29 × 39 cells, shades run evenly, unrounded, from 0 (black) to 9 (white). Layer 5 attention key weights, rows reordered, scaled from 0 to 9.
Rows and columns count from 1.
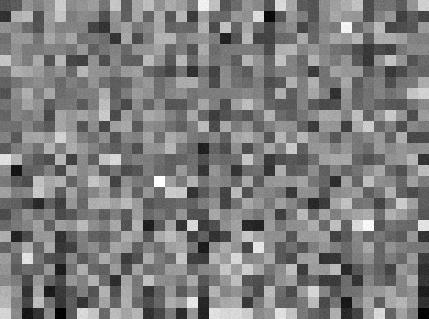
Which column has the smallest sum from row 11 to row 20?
19
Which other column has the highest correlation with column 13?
8
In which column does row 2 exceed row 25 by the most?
6
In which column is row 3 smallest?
10
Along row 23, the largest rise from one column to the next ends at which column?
24
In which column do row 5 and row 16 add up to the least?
25
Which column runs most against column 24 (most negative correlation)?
18
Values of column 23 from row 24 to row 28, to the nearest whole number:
5 7 3 4 2
